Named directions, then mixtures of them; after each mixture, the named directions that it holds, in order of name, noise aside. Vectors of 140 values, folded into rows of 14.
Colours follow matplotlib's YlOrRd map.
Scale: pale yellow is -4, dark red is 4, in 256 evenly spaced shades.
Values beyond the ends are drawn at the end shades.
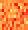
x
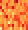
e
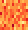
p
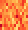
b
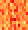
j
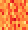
j.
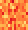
e, j.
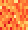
e, p, x.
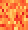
b, e, x.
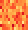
b, e, p.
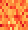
b, e.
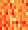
j.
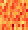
e, p.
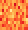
b, p, x.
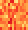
e, j.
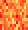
b.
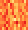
j.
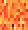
e, p.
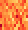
b.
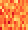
e.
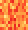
e, j.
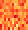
b, p, x.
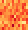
j, p.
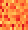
b, e, p.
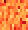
p.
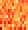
e.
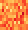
b, x.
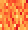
b.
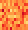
x.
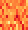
b, e, j.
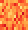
b, p, x.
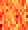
b.
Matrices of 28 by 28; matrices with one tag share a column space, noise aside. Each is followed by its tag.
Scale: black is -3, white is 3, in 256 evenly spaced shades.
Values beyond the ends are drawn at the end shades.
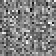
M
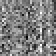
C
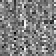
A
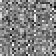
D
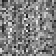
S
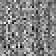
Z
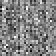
C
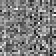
C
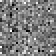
S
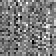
M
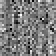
S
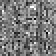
Z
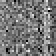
S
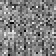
Z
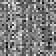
D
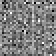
D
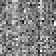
A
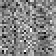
M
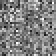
D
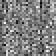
A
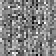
Z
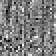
C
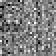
S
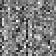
C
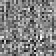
C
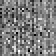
S
